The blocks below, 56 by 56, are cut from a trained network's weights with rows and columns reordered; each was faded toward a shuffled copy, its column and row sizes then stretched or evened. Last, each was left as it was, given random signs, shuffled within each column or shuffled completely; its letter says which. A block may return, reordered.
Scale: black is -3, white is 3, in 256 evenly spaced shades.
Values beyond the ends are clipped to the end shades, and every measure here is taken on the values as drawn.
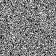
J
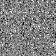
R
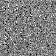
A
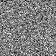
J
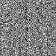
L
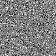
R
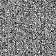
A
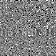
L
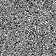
A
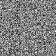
L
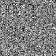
L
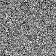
A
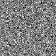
L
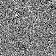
A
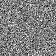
J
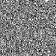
L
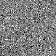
L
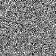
L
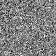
J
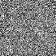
L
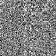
L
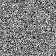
J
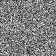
J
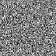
L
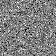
J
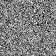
J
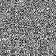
L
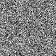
A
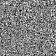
R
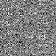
L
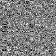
L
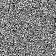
J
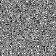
R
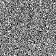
A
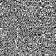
L
